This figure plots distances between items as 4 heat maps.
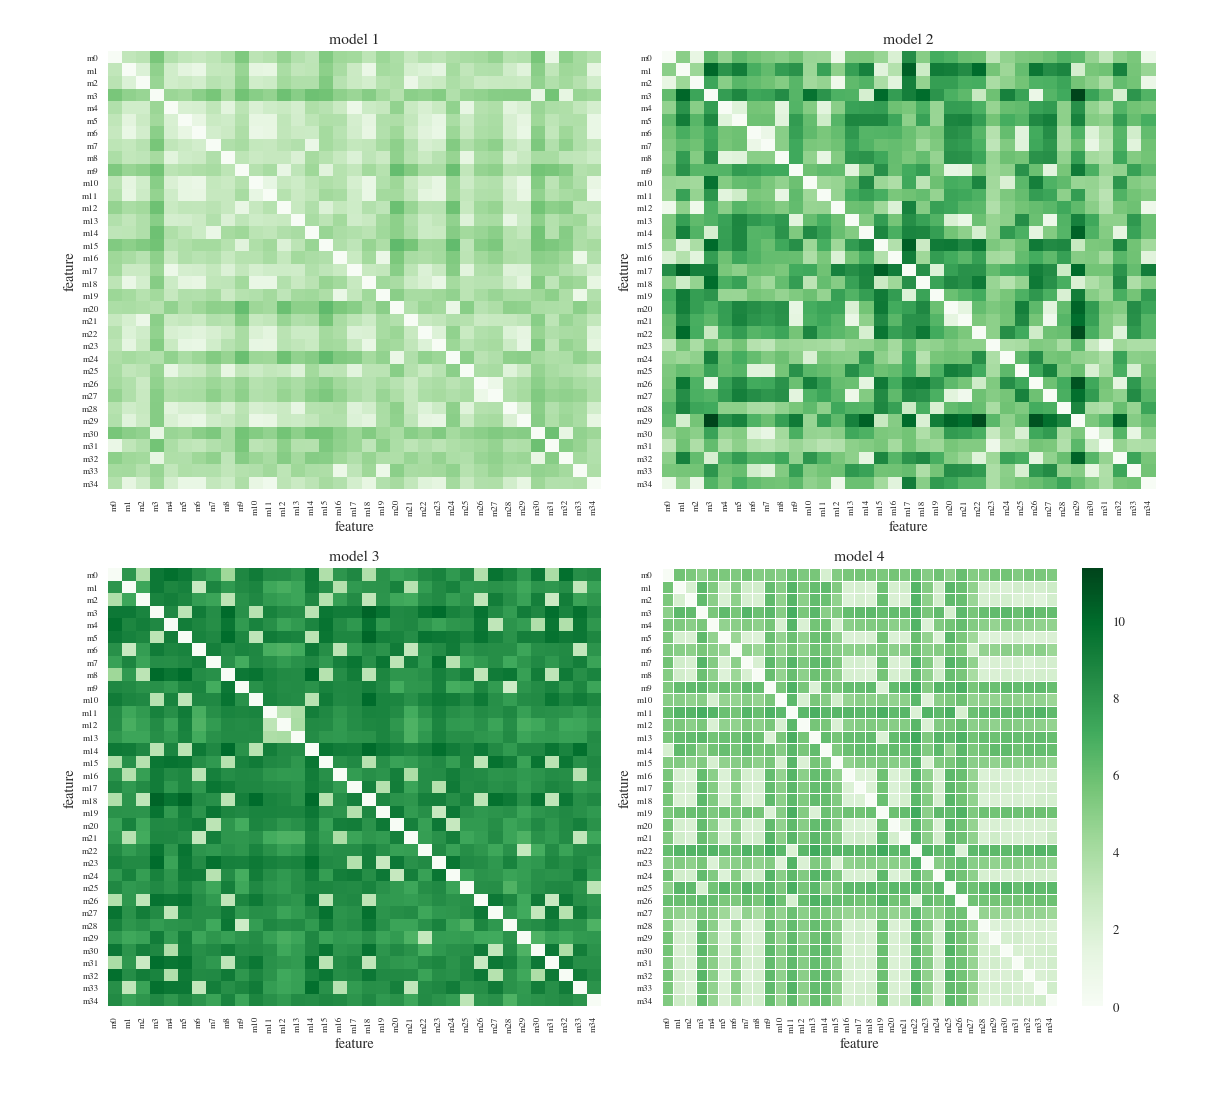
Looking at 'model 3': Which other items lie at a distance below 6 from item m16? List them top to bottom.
m1, m6, m21, m33
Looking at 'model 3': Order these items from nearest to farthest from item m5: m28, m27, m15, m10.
m10, m28, m27, m15
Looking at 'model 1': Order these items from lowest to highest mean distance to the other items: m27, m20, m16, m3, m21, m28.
m28, m21, m16, m27, m20, m3
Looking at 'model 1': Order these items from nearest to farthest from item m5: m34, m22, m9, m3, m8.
m34, m22, m8, m9, m3
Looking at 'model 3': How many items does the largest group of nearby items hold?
7
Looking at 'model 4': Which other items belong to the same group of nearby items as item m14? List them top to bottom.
m0
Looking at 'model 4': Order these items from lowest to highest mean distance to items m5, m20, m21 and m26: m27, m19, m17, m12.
m17, m27, m12, m19
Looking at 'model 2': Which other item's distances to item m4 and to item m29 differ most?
m5
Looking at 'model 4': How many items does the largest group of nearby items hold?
18
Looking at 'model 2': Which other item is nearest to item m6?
m7
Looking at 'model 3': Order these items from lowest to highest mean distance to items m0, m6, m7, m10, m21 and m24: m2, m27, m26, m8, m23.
m2, m26, m8, m27, m23
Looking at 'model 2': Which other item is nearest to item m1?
m15
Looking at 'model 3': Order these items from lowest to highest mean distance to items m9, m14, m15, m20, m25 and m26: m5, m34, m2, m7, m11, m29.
m2, m7, m34, m29, m5, m11
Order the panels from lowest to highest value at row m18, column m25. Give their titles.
model 1, model 2, model 4, model 3
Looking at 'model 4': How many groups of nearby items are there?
7
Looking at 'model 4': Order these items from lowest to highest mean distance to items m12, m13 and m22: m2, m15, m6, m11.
m15, m11, m6, m2
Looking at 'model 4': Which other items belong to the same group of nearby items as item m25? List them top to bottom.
m3
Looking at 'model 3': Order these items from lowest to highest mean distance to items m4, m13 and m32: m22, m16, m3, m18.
m22, m16, m3, m18
